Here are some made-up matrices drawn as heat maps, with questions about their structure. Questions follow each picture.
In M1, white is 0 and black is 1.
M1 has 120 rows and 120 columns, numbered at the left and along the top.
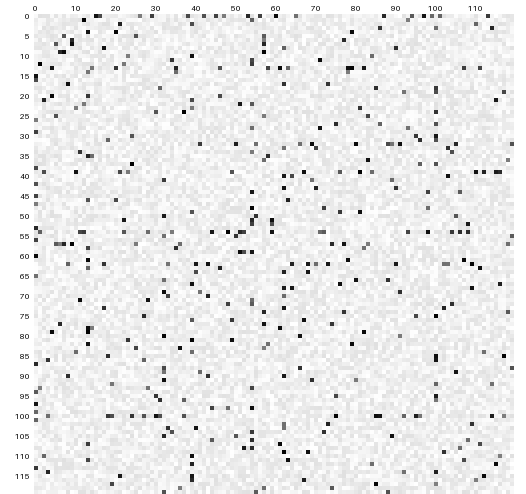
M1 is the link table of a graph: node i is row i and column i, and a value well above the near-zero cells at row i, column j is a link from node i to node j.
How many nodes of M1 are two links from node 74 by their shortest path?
7
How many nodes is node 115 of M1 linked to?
3
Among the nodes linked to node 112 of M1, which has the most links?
node 39
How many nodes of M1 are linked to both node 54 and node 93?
2
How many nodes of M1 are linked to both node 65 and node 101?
1
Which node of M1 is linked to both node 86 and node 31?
node 100
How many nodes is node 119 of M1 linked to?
3
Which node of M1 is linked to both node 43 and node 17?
node 62
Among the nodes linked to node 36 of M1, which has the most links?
node 57
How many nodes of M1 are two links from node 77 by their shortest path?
7
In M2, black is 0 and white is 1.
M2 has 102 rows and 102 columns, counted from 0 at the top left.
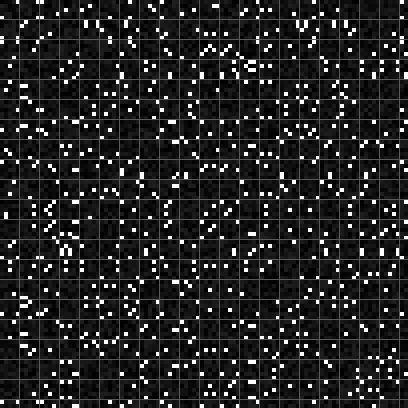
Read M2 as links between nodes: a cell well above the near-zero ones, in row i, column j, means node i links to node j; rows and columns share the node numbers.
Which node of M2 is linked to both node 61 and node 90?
node 48
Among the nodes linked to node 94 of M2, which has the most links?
node 35
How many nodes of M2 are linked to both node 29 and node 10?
0
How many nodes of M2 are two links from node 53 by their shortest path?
4
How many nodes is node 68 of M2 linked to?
4
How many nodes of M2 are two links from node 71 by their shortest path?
9
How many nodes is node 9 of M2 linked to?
9
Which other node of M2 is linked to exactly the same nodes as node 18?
node 13
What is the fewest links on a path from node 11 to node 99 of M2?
4
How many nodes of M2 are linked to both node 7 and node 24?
0
